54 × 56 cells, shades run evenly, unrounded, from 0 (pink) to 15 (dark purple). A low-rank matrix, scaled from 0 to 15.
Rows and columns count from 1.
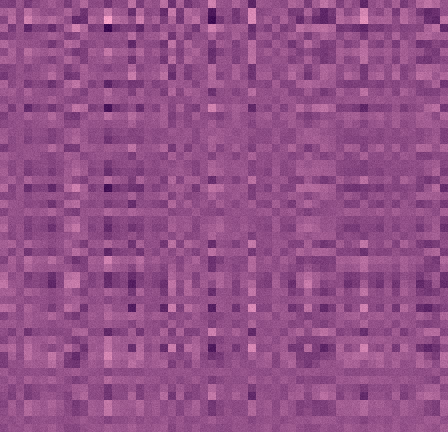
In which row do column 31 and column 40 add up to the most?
3
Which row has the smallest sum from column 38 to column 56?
10
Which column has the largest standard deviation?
14
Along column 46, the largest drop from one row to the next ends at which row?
2
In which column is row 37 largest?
27
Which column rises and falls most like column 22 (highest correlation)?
24
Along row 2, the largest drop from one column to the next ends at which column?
22
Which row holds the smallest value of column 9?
36
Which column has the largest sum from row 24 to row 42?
17
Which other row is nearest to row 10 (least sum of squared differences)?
19
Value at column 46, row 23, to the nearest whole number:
5
